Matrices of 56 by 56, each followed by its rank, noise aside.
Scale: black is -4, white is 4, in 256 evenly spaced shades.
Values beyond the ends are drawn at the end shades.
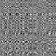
four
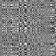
three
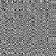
four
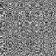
six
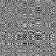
three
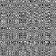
four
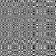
two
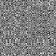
six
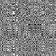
six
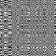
two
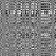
three
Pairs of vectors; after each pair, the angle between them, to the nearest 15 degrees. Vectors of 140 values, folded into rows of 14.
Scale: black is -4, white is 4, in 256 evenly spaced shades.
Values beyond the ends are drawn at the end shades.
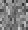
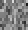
150 degrees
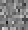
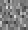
75 degrees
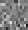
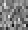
60 degrees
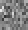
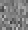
120 degrees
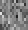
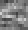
75 degrees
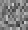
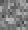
45 degrees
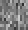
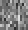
15 degrees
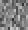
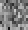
60 degrees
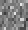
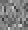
75 degrees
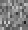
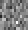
75 degrees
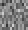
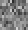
105 degrees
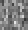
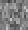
90 degrees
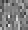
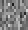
45 degrees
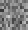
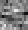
105 degrees
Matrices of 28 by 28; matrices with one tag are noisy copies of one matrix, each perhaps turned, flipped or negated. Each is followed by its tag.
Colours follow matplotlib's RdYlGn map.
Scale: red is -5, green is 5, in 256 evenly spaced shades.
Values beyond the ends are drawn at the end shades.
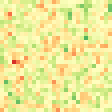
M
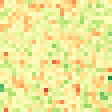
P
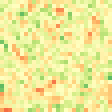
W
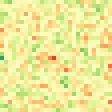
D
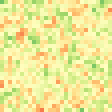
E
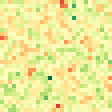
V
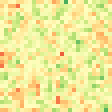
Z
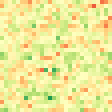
M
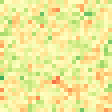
W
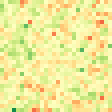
W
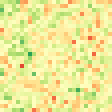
W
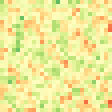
M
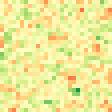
E
